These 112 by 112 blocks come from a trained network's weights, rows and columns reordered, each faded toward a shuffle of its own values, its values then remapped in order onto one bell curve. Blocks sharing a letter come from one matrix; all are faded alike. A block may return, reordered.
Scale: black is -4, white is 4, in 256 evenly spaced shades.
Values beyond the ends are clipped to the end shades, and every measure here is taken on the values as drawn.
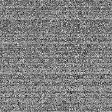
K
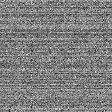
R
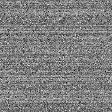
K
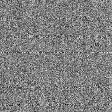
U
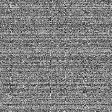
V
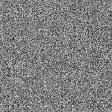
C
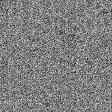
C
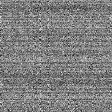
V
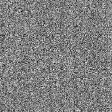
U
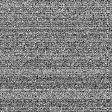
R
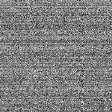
K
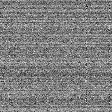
R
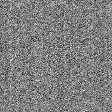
U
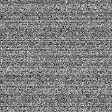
V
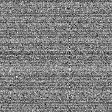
R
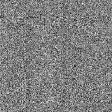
U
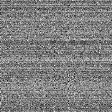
V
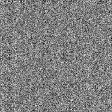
C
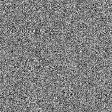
C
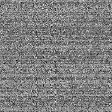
K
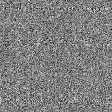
C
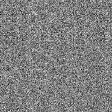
C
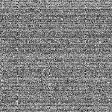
V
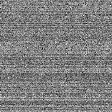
R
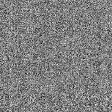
U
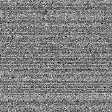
R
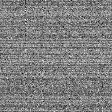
V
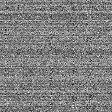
V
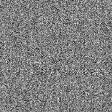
C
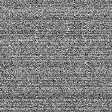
V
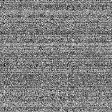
V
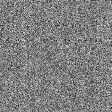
C
